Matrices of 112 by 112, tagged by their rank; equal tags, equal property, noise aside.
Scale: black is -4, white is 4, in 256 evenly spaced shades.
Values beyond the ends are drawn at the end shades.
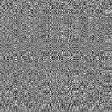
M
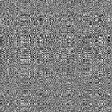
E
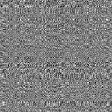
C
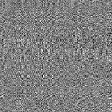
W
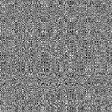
C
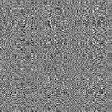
C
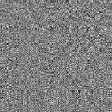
W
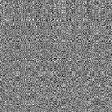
W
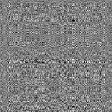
C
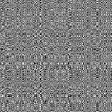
E
